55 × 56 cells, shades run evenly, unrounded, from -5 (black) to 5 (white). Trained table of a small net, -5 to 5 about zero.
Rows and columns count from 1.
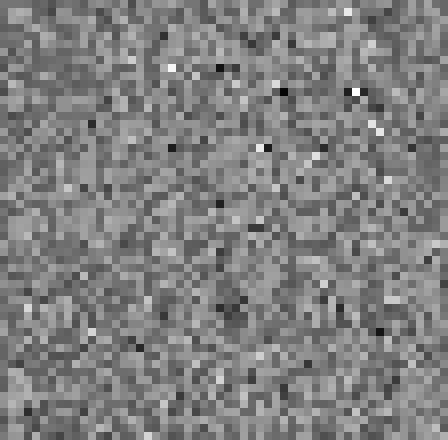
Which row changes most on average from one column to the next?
40
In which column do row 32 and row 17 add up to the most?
48
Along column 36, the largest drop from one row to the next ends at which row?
12
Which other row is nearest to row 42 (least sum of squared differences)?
4
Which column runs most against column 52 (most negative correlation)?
50
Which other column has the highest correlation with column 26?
23
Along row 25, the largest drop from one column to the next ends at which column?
46
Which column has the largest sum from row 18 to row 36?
21
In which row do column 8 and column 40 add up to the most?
20
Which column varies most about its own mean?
28
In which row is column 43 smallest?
39
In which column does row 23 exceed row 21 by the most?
49
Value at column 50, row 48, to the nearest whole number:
-3
